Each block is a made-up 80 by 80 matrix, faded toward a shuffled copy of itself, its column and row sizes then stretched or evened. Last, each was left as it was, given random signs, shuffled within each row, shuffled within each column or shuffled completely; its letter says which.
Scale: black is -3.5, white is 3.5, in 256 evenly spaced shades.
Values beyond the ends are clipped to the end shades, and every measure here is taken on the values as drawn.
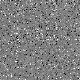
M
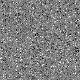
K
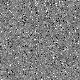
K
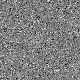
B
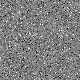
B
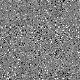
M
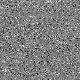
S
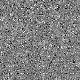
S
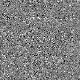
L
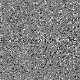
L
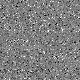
S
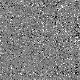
L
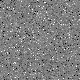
B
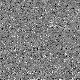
S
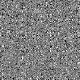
M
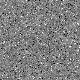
B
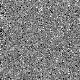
K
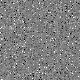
K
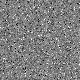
B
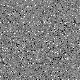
S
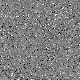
S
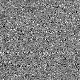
S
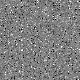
K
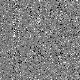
L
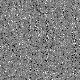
K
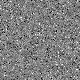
B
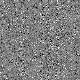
K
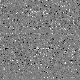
S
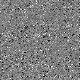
L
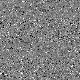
S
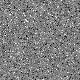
B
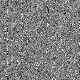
K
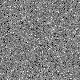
B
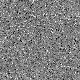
B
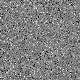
B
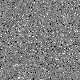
S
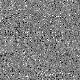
M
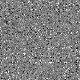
M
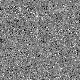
S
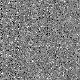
K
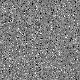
K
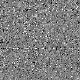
L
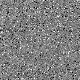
S
